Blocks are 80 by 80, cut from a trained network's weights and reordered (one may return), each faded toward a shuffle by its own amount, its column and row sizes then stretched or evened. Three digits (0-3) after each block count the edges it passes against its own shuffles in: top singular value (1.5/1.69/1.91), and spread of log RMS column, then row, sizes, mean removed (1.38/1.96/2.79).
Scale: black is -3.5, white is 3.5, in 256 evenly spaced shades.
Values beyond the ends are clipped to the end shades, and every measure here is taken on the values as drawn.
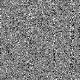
0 2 0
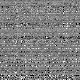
2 1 3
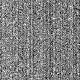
3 0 1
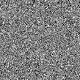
0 0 1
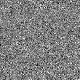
0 0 1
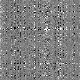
1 3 2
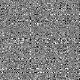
1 2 3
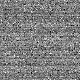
2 1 0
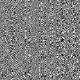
0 3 1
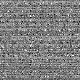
3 1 1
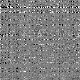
2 2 3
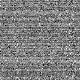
3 1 0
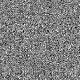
2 0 1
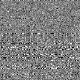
2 0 3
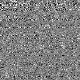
2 1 3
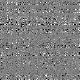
0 2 3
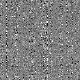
0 3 0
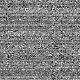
3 1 1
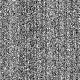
2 0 0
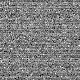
2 0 0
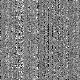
2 3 1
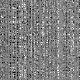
3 3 2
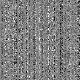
3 3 1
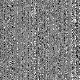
1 3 0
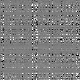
2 3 3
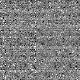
1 2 0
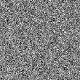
1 1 0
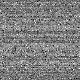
2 0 1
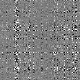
1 3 3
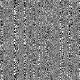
3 3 0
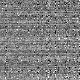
3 2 1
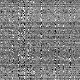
3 3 0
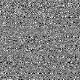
1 0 3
